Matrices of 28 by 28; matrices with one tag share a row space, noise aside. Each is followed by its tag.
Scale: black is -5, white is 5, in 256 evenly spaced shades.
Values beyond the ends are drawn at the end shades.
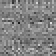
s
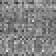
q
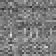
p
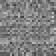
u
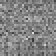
q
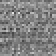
s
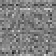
s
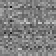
p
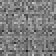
q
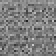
q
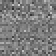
s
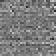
u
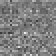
p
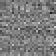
u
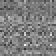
p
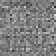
u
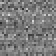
q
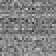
q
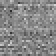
p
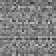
s
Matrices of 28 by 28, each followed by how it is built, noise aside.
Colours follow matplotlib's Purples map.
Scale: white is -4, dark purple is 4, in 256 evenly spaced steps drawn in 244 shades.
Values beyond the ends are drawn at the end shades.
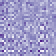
low rank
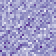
Hankel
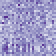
blocks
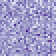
repeating rows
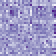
low rank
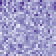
low rank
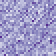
Hankel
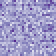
blocks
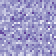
low rank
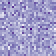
low rank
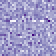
uneven rows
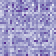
blocks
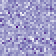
uneven rows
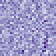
low rank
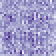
blocks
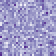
low rank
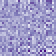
low rank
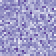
repeating rows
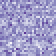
blocks
